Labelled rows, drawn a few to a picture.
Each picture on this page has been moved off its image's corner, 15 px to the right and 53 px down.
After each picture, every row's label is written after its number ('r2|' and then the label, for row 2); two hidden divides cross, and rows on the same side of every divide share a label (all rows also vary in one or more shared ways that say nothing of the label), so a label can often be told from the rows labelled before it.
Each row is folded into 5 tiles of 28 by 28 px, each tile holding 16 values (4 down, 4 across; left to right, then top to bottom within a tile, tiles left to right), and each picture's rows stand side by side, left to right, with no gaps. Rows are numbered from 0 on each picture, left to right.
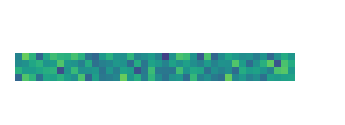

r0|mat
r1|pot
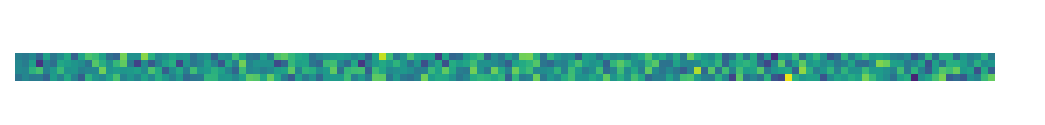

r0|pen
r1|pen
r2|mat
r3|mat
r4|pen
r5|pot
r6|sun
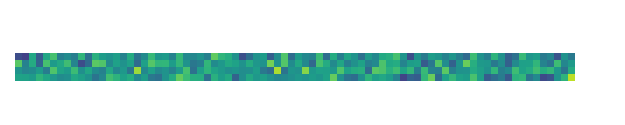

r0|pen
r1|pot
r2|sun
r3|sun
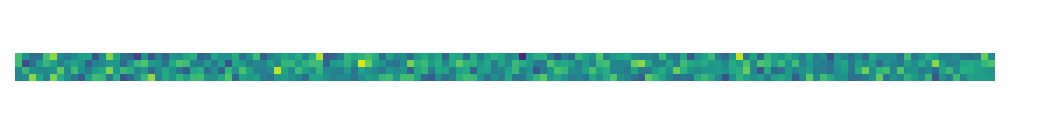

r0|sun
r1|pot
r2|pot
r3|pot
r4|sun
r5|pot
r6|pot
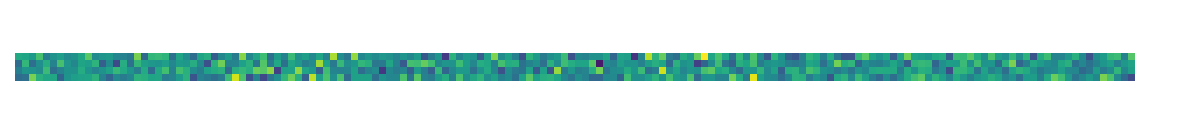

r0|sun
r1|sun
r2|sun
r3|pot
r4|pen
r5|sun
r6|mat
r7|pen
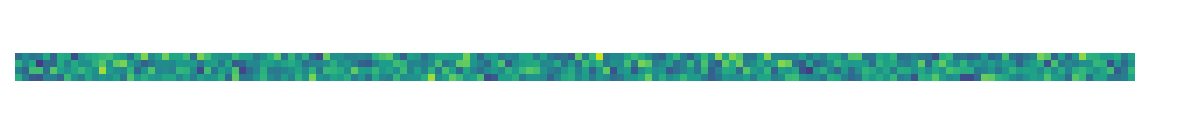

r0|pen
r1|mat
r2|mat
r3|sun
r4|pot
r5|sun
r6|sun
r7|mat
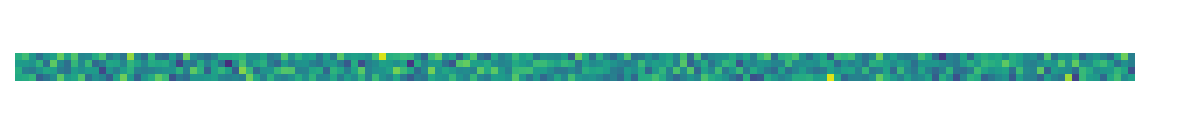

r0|mat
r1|pen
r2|mat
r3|sun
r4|sun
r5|pen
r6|pot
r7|pot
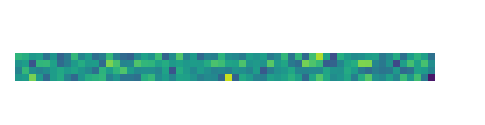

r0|sun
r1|pot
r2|pot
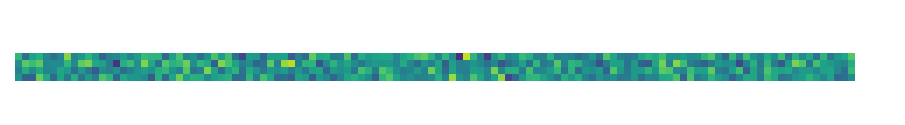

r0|pot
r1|pot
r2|pen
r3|mat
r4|pen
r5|pen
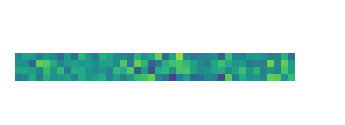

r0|sun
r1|pot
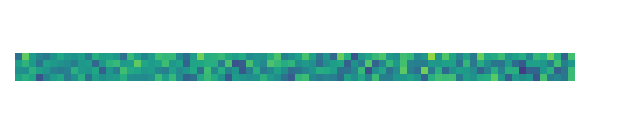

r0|mat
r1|mat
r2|mat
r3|mat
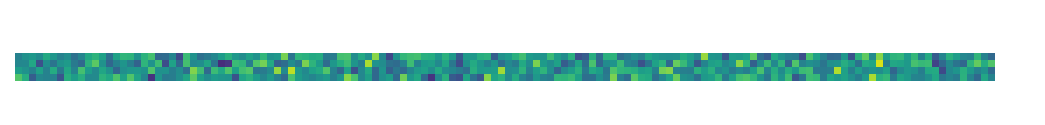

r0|pen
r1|pen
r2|pen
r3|mat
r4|pen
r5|pot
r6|sun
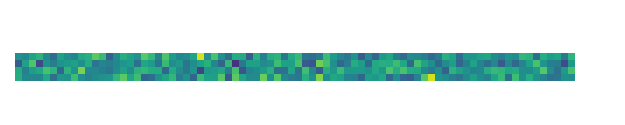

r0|pen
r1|mat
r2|sun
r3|mat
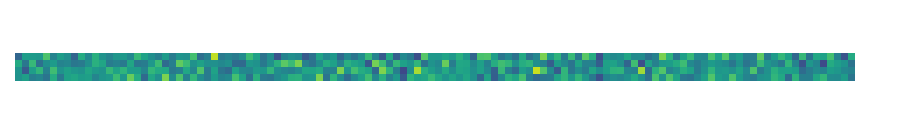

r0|pen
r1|sun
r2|pot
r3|sun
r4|mat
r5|mat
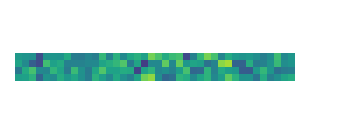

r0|mat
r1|sun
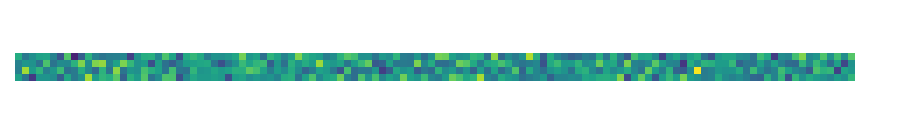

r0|pot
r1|mat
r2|sun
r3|sun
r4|pot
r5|mat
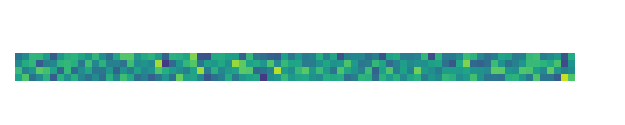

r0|pen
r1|pot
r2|pot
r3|sun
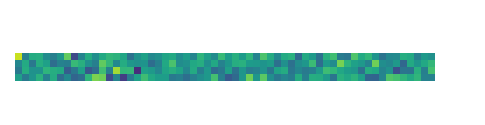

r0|sun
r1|pen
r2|pen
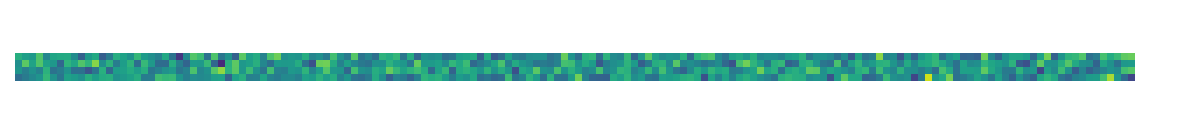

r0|pot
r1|mat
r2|sun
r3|pot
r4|pen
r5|sun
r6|pot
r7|pen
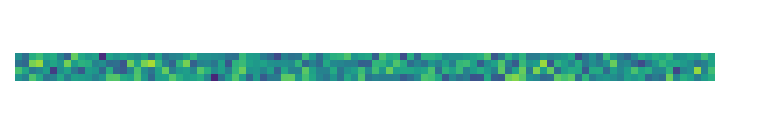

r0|pot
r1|sun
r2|mat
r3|sun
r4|pen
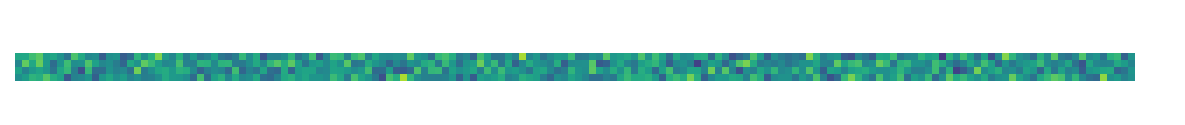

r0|pot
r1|sun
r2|pen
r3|mat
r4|pen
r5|sun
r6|pot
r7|mat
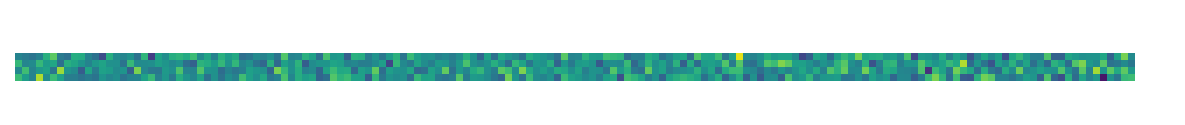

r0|pot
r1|pot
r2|mat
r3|pot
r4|pen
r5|pot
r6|sun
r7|pot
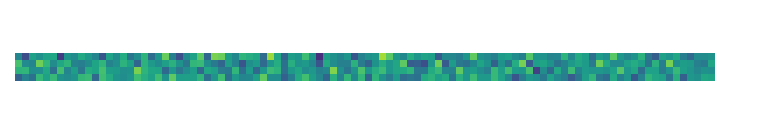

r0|pot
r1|mat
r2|mat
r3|pen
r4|sun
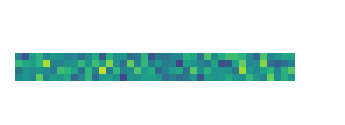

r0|pot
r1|pen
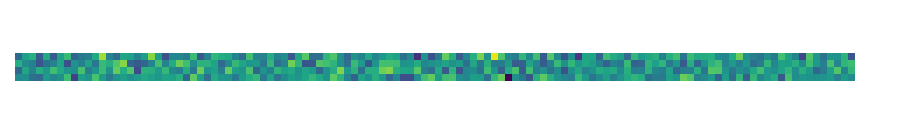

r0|mat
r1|pot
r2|sun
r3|mat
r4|pen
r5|pot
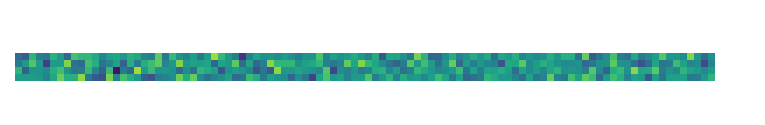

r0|pen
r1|pot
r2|pot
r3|pen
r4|mat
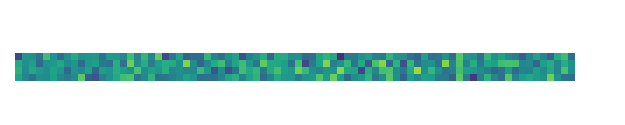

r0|pen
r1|pot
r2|pot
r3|pot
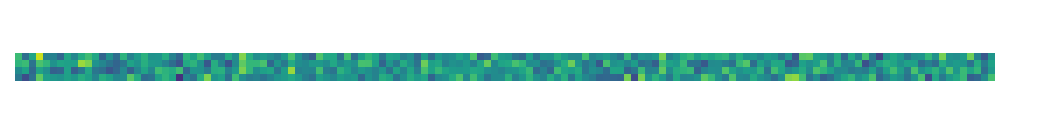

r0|pot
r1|mat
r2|pot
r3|pot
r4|mat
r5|sun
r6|mat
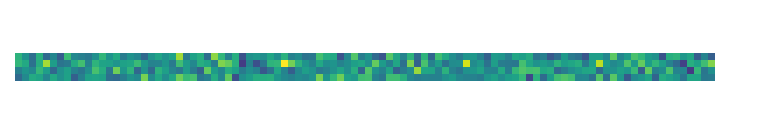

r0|sun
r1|pot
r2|pot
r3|sun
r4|pot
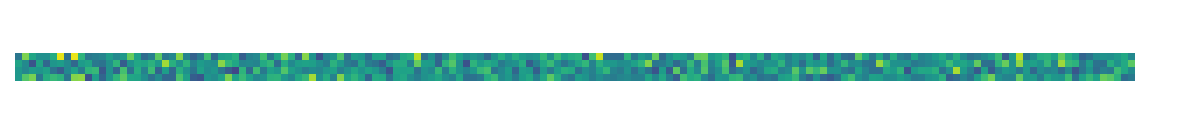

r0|mat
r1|pot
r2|mat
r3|pen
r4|pot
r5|sun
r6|sun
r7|pot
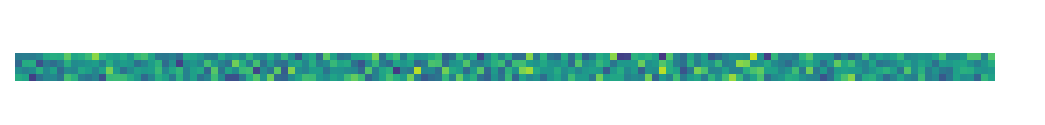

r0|pen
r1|pen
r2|pen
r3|pot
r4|pot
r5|sun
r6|mat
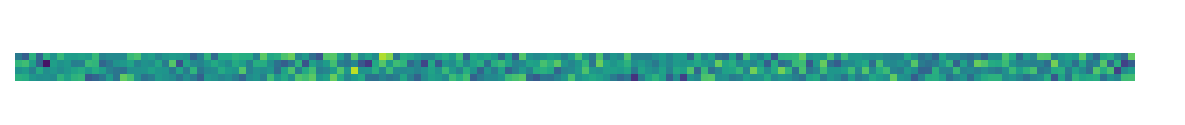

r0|pen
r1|pen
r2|mat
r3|sun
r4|sun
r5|pen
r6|sun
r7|mat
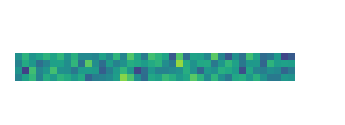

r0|mat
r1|sun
